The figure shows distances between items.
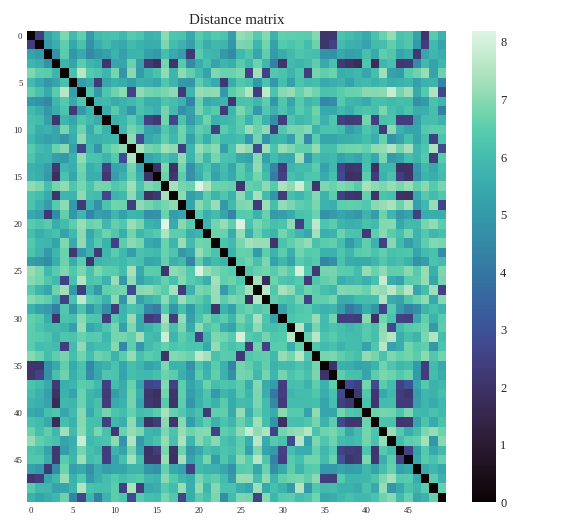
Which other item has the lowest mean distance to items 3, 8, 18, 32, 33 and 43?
5
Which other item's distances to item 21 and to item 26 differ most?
28
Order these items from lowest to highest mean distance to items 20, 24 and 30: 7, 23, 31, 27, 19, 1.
7, 19, 1, 31, 23, 27
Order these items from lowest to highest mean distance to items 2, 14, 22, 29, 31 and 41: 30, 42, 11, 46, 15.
15, 30, 46, 42, 11
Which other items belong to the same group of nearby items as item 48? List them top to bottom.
11, 13
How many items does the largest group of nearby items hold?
12
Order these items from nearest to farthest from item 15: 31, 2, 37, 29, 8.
37, 29, 2, 8, 31
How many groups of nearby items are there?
13
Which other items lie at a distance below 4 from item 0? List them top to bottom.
1, 35, 36, 47
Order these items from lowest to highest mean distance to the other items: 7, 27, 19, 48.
19, 7, 48, 27
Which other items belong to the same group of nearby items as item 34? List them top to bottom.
16, 25
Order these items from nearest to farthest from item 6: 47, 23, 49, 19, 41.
49, 23, 19, 47, 41
